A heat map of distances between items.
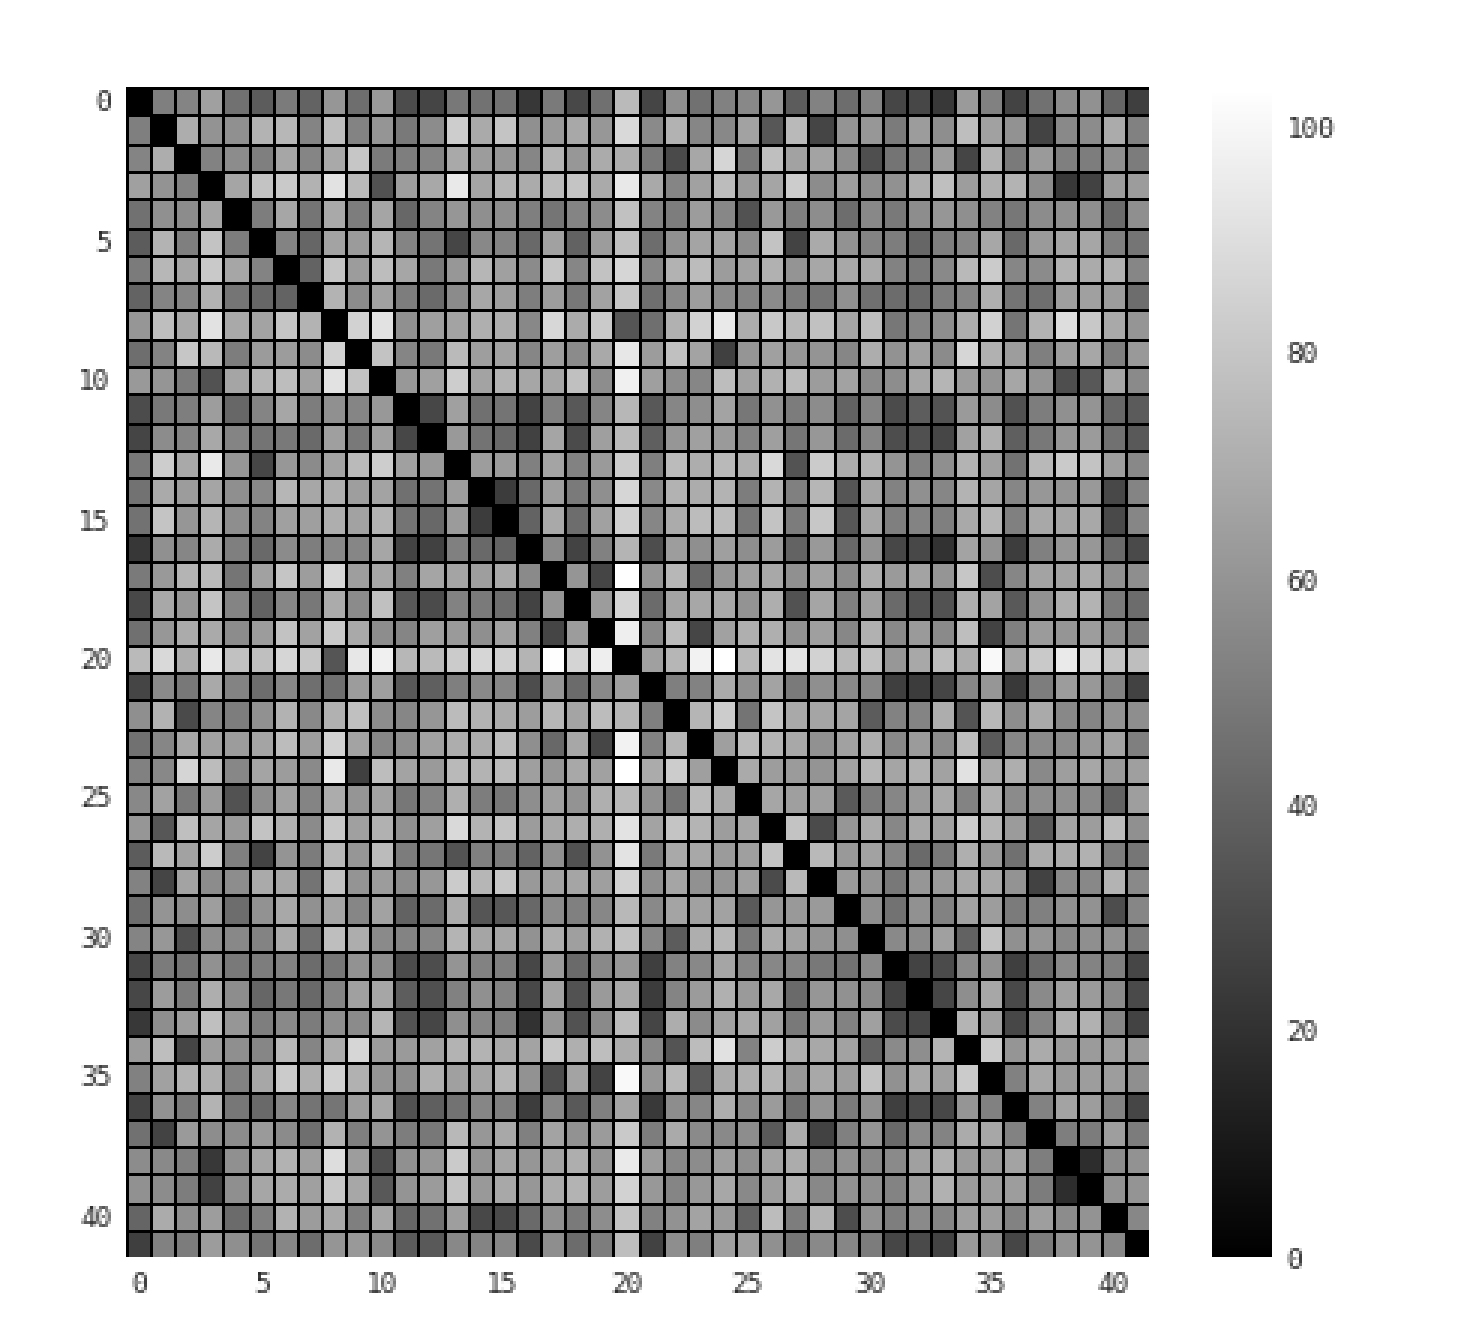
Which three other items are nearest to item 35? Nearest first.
19, 17, 23
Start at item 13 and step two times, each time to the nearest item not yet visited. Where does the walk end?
27
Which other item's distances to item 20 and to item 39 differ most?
38
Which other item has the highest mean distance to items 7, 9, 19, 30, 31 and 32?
20
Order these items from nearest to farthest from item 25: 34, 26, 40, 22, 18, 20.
40, 22, 34, 18, 26, 20
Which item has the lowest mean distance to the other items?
0
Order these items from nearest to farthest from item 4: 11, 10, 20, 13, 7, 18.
11, 7, 18, 13, 10, 20
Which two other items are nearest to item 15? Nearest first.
14, 40
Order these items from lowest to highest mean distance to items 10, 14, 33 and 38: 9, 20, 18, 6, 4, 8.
18, 4, 9, 6, 8, 20
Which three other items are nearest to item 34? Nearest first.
2, 22, 30
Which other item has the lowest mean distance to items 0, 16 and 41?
33
